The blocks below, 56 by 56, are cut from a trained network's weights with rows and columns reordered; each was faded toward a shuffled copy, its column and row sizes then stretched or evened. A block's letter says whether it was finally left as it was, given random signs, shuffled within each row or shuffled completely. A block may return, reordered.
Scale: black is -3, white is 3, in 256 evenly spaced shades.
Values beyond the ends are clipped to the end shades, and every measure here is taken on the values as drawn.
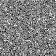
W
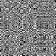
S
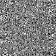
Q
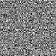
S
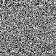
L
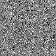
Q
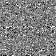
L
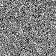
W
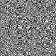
S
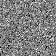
W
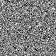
W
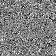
L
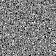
W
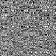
S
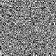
S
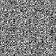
S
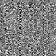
S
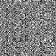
S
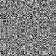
S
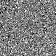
W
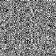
S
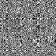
S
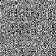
S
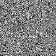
Q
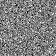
W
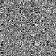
S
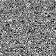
L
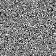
L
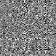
S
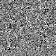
Q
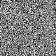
Q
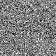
L
